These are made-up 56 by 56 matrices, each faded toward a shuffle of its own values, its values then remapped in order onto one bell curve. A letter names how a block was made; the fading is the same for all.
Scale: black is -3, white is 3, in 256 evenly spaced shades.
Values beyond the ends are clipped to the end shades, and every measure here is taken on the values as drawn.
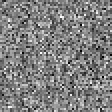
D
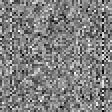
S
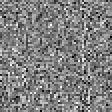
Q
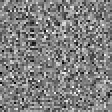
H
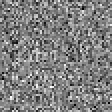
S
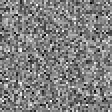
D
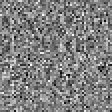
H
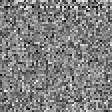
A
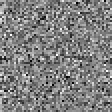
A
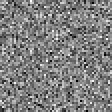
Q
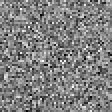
D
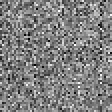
S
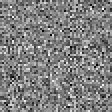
H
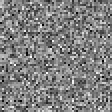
Q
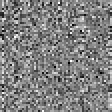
S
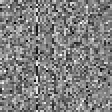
S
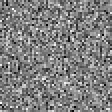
D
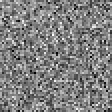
D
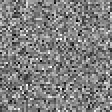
H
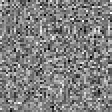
S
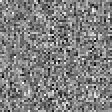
Q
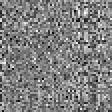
S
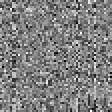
S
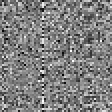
S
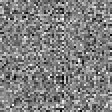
S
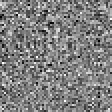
H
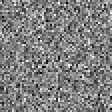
Q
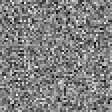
D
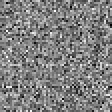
A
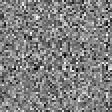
H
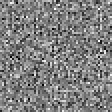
H
